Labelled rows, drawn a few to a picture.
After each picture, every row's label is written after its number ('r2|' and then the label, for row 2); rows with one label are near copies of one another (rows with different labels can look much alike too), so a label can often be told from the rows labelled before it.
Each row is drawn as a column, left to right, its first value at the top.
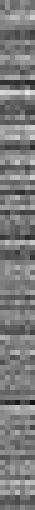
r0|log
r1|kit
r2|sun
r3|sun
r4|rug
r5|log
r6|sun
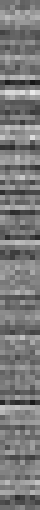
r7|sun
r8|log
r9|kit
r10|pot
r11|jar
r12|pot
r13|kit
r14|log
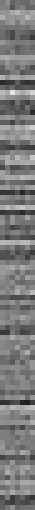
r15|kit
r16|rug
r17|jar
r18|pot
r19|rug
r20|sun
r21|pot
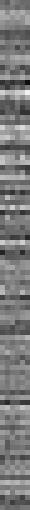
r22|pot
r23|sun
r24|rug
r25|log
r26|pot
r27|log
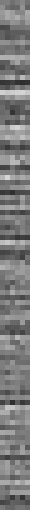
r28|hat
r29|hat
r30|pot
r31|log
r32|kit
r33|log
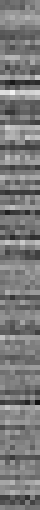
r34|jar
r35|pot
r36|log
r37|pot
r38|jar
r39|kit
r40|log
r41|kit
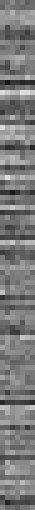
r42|pot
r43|hat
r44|rug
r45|rug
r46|log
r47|jar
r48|jar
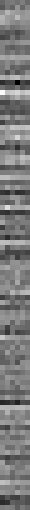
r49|jar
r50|rug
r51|pot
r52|kit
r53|pot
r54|pot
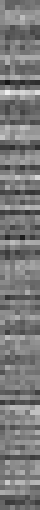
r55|kit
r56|log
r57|jar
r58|hat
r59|log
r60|pot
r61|hat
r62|hat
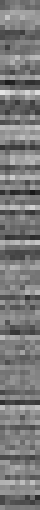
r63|jar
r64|log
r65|rug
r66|rug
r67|sun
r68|pot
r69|rug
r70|pot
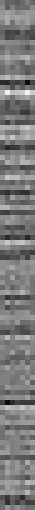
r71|kit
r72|jar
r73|sun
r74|jar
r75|pot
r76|log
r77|hat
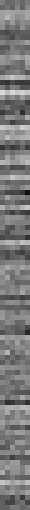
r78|log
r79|sun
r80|jar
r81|hat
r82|pot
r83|rug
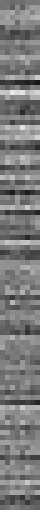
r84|hat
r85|pot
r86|jar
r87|kit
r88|pot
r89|rug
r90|kit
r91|kit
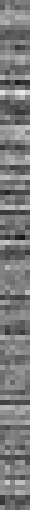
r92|jar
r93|rug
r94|pot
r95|log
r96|log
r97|pot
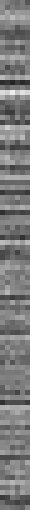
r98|kit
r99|pot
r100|log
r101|hat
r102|log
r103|jar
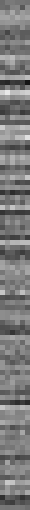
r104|pot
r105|log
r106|rug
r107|kit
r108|pot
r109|kit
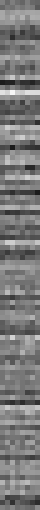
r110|log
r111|pot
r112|jar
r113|pot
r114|sun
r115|hat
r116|hat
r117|jar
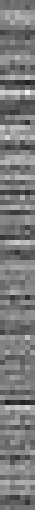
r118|log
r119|sun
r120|pot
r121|pot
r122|sun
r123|jar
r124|sun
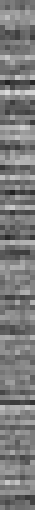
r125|hat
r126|log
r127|rug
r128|sun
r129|pot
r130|pot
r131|jar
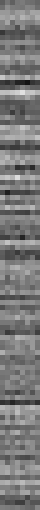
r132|sun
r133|rug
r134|sun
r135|hat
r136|log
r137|kit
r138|hat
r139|sun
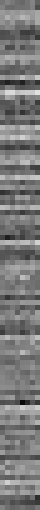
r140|rug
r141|log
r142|log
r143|hat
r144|sun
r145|sun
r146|hat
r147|jar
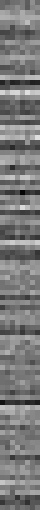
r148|sun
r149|sun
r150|hat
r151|kit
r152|rug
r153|jar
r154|kit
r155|kit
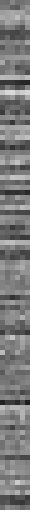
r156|sun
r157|jar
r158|jar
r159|sun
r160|hat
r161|kit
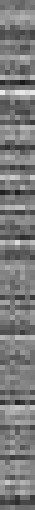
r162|jar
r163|rug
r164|hat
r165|jar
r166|log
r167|log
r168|jar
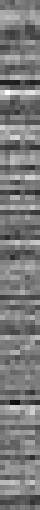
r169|log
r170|log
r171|sun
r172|sun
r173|pot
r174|hat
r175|hat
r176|jar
